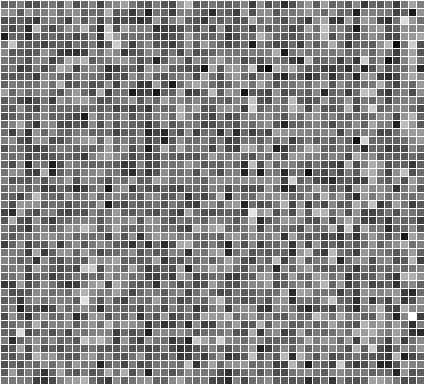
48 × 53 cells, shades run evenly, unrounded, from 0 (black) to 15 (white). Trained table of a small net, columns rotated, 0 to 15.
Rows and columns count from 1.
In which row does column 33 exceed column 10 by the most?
5
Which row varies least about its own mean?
20
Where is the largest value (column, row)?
52, 40
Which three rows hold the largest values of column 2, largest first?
6, 28, 47
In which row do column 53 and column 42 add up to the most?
38
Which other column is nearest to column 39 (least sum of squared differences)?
16
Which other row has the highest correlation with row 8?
29
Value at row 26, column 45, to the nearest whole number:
10
